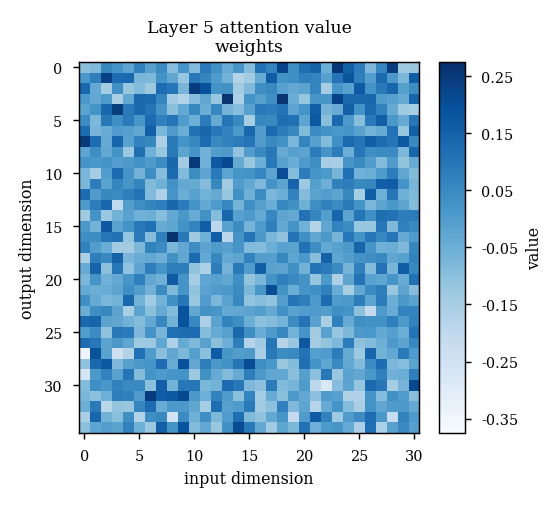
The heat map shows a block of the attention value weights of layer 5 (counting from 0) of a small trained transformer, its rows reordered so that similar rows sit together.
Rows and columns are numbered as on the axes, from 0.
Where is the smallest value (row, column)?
27, 0
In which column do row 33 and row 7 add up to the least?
19
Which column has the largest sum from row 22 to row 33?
9
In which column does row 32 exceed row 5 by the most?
15
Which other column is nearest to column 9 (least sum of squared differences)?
14
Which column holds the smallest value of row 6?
29
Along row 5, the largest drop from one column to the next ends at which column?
22
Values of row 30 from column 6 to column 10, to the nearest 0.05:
-0.1 0.15 -0.05 0.1 0.1
